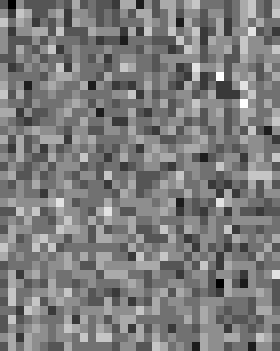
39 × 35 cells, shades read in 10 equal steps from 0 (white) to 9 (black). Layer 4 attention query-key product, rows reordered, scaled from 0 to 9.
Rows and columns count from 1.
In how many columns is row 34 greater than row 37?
9
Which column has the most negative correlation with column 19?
2
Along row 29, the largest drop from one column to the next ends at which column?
18
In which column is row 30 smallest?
26
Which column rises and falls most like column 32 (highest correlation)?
25
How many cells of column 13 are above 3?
32
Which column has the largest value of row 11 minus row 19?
28
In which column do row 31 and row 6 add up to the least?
35
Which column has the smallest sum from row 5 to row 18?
31
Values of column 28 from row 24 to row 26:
4 5 5
